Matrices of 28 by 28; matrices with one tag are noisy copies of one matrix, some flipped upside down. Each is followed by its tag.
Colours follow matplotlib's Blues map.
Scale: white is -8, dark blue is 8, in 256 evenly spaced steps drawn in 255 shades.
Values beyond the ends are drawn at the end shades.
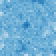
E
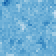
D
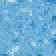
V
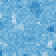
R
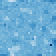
V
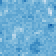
R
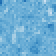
R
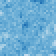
E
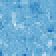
R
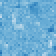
R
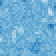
R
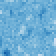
D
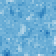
D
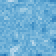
V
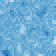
D
